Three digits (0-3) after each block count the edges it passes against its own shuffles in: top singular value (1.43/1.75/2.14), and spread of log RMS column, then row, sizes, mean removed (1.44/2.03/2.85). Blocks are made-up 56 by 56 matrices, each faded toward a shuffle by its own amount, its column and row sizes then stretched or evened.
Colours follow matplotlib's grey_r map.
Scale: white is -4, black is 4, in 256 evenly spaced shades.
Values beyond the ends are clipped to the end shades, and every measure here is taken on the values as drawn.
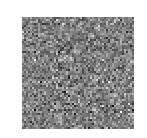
1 0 1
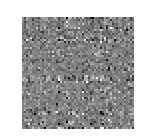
2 1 2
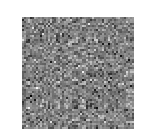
3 0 0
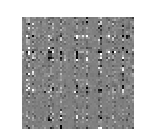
1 3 2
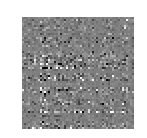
0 2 3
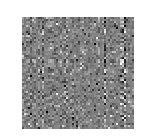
3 2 0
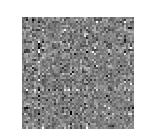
2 2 1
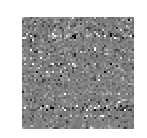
0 0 2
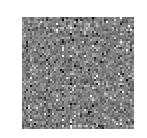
1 1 0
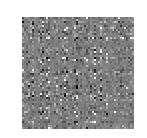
0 2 2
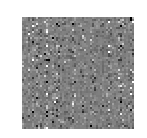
0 2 0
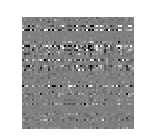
3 1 3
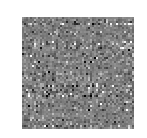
1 0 2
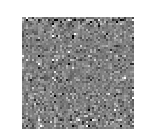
1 1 2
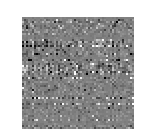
2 0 3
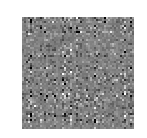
0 2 2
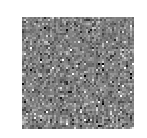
1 1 0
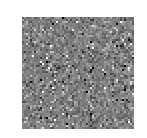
0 1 0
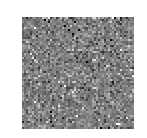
1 0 0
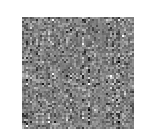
2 2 0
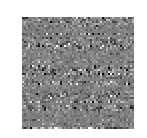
0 0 3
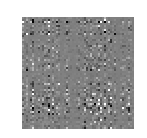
2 3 2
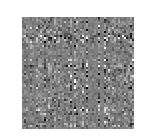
0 3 2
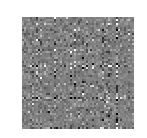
2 2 1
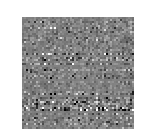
0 0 3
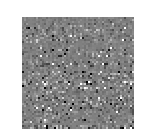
0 0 2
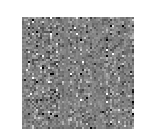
0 2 0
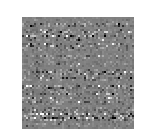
0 0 3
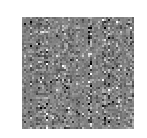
0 3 0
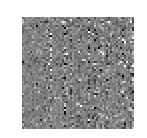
0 2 0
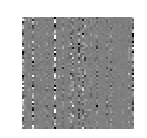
2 3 0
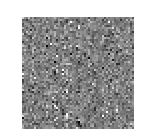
0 2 0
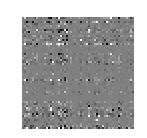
1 2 3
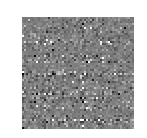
0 1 2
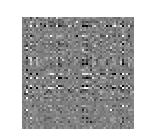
3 2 3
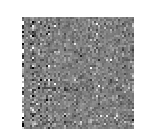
2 2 1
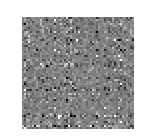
1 2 2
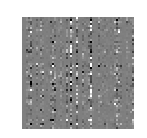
2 3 1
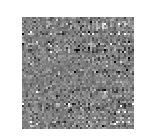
2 1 2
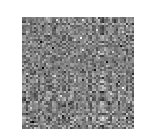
3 1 1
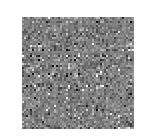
1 1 2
